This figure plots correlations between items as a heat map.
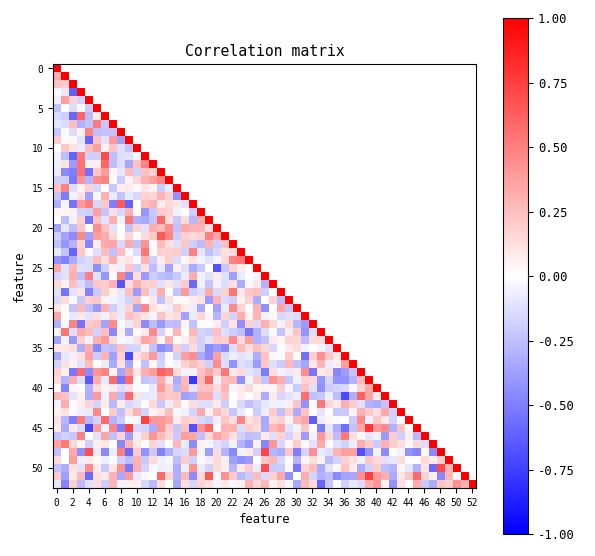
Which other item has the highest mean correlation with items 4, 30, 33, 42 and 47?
1
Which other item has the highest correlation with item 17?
8
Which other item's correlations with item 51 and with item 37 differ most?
39
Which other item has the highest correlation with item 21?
13
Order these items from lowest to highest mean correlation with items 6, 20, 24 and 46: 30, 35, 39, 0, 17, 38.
0, 35, 39, 30, 38, 17
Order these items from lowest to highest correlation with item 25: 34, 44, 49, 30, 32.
34, 32, 49, 44, 30
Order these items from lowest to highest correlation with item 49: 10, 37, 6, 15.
15, 6, 37, 10
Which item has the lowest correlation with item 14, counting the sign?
2
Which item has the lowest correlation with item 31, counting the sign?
36
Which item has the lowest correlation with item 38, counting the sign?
48
